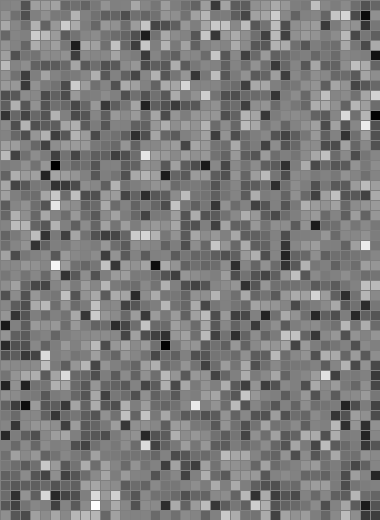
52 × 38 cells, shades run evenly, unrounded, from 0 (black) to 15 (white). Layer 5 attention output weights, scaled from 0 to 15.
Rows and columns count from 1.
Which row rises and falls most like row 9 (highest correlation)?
2
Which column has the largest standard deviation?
37
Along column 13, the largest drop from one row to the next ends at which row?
43
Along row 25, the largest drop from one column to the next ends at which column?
38
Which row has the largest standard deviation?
51
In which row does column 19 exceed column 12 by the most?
9
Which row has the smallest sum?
17
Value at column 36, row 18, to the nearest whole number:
8
